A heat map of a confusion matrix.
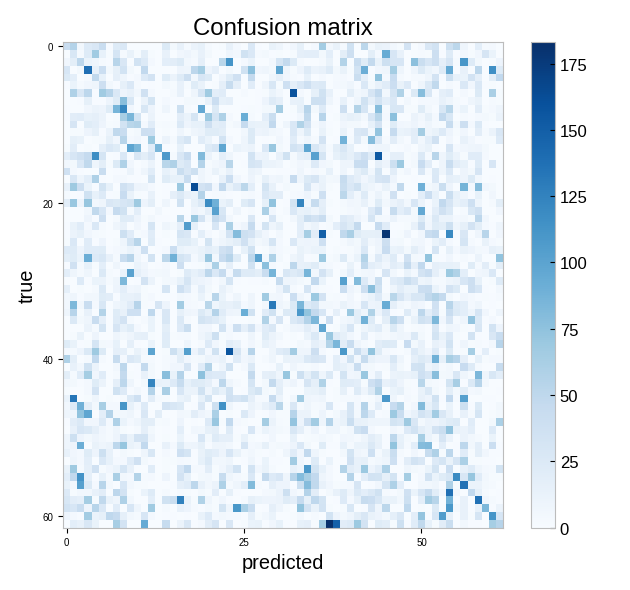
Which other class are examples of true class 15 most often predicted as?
47
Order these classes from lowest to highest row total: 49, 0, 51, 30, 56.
49, 0, 30, 51, 56
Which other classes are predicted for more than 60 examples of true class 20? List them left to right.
1, 3, 10, 21, 29, 33
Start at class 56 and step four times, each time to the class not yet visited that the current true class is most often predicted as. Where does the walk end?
4
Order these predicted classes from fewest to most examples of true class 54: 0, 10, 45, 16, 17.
10, 0, 16, 17, 45
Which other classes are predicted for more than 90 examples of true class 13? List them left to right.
9, 22, 34
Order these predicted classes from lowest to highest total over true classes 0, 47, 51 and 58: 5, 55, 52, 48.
55, 48, 5, 52
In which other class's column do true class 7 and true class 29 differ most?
34
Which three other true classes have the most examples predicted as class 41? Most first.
30, 61, 8
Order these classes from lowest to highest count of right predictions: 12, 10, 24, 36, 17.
17, 10, 12, 24, 36
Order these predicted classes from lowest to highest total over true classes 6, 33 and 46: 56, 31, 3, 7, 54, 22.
31, 7, 56, 54, 3, 22
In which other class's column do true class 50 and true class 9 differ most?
25
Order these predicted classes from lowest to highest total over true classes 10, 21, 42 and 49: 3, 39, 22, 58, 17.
17, 39, 22, 3, 58
